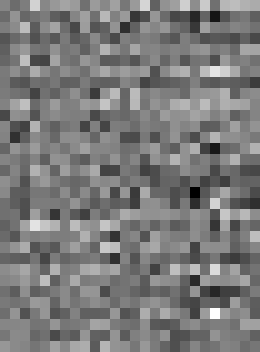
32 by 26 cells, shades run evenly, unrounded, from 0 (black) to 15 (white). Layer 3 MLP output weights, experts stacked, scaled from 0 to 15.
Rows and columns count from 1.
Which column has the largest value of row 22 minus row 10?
26
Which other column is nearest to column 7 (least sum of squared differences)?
1
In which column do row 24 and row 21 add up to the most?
4
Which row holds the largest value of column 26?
22
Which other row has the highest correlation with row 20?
12
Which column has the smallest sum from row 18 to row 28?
20
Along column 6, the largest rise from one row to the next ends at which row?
21
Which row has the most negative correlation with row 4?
13
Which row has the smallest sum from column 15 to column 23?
2
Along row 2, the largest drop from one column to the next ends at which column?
14
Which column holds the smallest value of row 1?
16
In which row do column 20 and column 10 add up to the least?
18
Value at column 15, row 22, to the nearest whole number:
5
